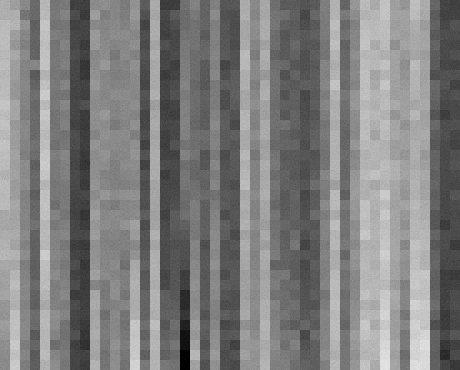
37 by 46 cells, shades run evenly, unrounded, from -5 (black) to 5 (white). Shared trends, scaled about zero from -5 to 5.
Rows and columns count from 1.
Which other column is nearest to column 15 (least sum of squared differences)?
18
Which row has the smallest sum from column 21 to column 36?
16
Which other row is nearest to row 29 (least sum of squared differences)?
28
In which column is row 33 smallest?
19
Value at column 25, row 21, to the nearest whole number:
2
